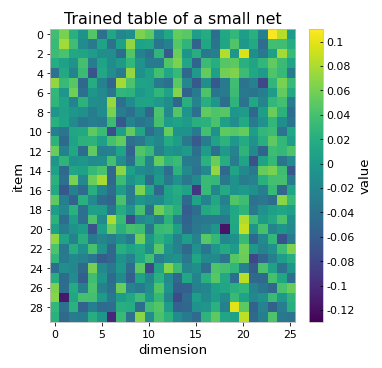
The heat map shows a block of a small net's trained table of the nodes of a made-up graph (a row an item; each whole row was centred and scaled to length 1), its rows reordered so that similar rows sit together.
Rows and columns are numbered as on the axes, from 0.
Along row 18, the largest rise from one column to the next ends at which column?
11
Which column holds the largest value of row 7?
6
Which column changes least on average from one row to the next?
1
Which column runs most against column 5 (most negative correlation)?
10
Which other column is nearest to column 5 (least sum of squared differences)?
22
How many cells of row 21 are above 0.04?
3
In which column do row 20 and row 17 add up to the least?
18
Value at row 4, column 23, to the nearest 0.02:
0.04
